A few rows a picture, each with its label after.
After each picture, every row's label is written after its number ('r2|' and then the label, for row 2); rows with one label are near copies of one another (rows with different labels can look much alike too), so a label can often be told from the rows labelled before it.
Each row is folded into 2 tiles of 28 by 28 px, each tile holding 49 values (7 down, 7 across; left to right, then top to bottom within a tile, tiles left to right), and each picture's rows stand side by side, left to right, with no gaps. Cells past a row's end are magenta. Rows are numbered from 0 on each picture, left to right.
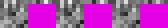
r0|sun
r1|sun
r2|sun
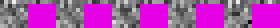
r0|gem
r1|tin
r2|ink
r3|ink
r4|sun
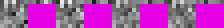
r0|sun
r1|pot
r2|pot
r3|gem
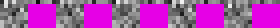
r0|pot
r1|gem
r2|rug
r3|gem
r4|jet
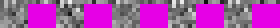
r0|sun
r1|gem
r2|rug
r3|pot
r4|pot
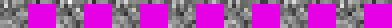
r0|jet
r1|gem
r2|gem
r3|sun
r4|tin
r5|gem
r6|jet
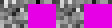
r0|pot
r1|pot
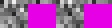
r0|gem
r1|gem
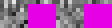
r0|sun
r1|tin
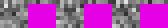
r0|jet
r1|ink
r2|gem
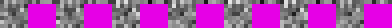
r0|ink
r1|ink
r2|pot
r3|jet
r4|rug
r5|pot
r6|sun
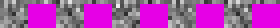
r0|sun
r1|gem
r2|jet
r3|tin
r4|gem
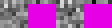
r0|jet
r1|pot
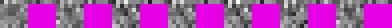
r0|rug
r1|ink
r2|gem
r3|gem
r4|gem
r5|sun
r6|ink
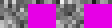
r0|tin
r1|rug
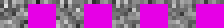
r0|jet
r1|tin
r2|pot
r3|jet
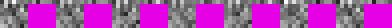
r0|gem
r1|gem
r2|sun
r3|tin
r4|sun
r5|rug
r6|gem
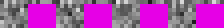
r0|ink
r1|gem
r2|rug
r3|sun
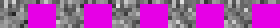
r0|sun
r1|ink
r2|jet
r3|tin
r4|tin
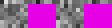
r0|rug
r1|tin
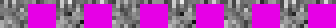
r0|tin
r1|sun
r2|ink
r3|sun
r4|tin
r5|sun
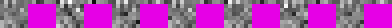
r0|tin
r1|gem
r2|sun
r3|tin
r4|rug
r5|jet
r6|sun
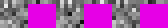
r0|jet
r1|sun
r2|tin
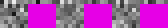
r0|gem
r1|rug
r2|tin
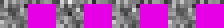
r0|ink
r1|gem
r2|ink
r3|ink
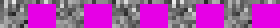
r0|sun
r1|jet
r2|gem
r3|pot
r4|sun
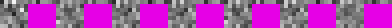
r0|gem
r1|ink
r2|pot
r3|pot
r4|ink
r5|pot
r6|rug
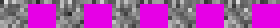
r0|rug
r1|sun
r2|ink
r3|tin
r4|tin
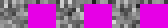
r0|jet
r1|pot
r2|ink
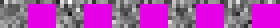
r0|rug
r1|gem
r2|ink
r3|ink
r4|sun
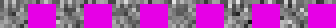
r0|sun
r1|ink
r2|gem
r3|rug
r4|sun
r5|tin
